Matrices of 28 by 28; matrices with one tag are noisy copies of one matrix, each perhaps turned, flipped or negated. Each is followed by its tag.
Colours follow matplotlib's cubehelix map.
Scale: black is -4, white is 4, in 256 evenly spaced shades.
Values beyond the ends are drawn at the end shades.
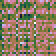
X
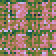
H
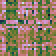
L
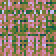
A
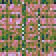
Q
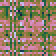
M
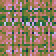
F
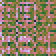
X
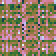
Q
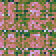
H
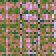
X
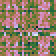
L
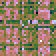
L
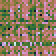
A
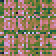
Q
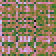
X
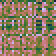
X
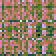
X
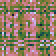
M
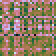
X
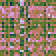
L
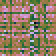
F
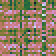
A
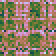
H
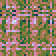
M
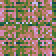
Q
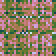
Q
